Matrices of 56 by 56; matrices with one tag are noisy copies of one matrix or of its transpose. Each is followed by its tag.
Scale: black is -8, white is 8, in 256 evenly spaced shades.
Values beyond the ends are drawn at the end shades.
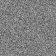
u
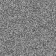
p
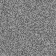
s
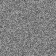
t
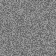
s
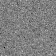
p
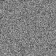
t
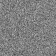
s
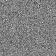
u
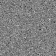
s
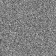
u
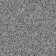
s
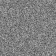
p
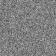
s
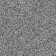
p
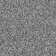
s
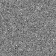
s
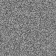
s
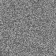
u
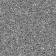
s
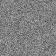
t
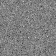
t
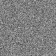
u
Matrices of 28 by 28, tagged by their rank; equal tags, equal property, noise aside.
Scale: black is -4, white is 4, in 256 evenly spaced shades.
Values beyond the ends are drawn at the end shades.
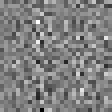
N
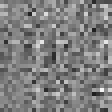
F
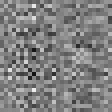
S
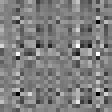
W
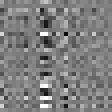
W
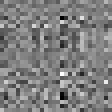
S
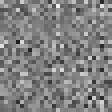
F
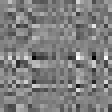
W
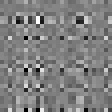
W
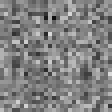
N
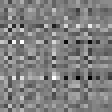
W
